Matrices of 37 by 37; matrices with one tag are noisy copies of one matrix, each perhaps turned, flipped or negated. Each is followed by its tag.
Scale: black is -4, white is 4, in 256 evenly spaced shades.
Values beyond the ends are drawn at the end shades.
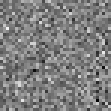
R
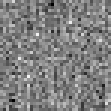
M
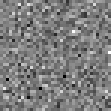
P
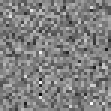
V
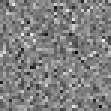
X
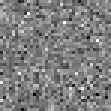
P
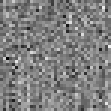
M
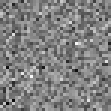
R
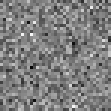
X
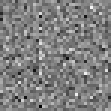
V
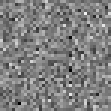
V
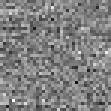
M
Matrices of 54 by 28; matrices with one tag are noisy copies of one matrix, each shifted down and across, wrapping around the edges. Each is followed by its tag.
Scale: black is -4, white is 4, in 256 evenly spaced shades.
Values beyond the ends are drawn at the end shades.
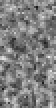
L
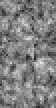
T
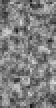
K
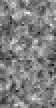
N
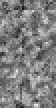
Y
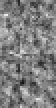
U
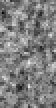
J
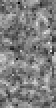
T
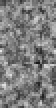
Y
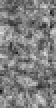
T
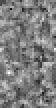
Y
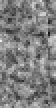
T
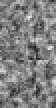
Y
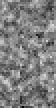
K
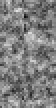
T
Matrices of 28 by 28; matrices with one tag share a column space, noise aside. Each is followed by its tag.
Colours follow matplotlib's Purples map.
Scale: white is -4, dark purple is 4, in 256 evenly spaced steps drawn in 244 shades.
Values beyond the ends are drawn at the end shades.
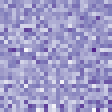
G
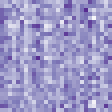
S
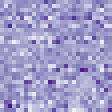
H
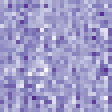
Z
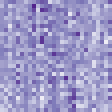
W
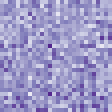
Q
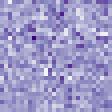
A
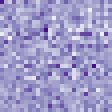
A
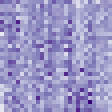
W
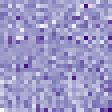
H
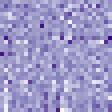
H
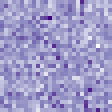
Q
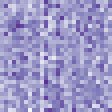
S
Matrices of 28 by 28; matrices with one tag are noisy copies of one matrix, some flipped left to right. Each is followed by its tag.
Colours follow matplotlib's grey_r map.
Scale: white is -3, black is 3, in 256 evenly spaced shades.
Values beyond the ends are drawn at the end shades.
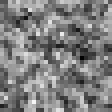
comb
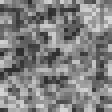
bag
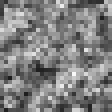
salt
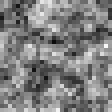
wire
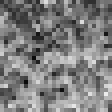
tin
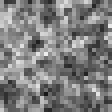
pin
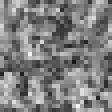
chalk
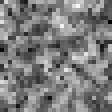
comb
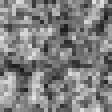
chalk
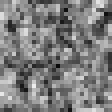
chalk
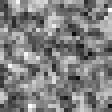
comb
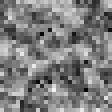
wire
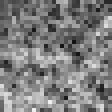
tin
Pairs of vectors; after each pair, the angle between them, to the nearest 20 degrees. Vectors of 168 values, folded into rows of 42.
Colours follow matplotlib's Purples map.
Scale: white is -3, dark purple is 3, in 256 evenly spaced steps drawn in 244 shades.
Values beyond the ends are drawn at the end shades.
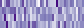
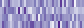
60 degrees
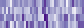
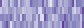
60 degrees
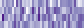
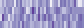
20 degrees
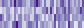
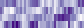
60 degrees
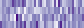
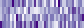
20 degrees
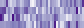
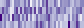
60 degrees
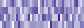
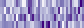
120 degrees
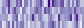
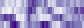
100 degrees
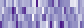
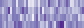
60 degrees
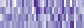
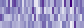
160 degrees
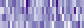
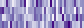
160 degrees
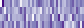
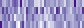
100 degrees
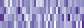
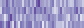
100 degrees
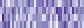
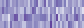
120 degrees
